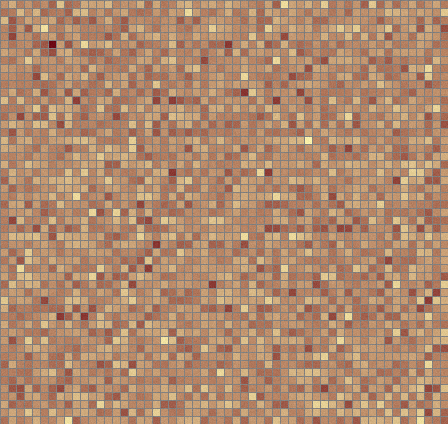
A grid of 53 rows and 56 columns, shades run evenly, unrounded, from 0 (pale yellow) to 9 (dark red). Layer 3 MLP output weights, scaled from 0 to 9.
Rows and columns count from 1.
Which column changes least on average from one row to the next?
30
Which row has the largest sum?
29
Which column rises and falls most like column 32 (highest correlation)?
16
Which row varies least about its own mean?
17
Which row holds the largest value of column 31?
12
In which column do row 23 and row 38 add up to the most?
54
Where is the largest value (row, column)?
6, 7
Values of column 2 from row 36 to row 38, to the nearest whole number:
2 3 4
